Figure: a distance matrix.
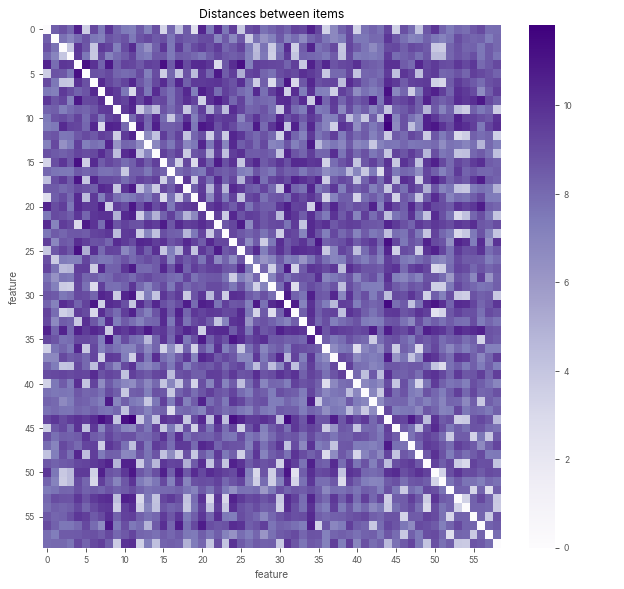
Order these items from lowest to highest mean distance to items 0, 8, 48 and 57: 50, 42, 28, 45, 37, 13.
45, 28, 37, 13, 42, 50
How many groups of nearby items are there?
11
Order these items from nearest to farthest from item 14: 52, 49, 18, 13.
18, 49, 13, 52
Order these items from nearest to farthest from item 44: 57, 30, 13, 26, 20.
30, 13, 57, 26, 20
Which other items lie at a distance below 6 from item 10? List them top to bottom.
16, 39, 41, 43
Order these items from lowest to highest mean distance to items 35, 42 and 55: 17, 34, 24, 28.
28, 24, 17, 34
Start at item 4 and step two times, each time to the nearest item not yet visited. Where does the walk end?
33
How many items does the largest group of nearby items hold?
12
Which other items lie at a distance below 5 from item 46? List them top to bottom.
52, 55, 57
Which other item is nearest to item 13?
42
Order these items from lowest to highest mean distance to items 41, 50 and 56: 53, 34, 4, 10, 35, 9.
35, 10, 9, 4, 53, 34
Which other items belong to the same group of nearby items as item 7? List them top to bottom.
11, 31, 37, 47
